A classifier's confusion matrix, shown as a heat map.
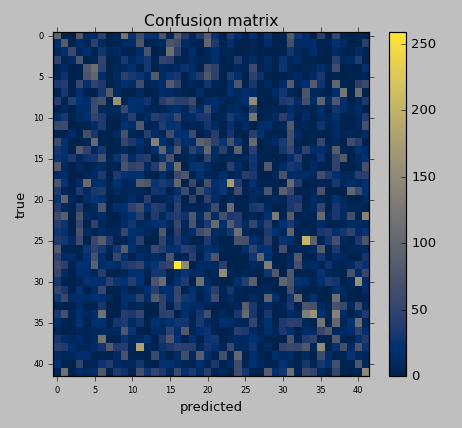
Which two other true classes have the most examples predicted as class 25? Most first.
34, 33
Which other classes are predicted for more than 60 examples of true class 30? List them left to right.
13, 14, 19, 26, 31, 40
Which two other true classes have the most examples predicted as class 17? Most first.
28, 36
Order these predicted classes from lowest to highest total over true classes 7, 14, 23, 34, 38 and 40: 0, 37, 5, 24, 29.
29, 5, 0, 24, 37
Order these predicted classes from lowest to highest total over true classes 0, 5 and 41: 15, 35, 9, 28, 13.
15, 35, 28, 13, 9
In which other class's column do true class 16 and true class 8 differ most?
26
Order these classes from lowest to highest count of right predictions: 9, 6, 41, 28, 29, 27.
6, 9, 29, 27, 28, 41
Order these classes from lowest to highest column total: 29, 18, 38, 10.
29, 38, 10, 18
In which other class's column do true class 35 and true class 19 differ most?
37
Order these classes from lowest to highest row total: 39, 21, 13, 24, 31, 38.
31, 39, 21, 24, 13, 38
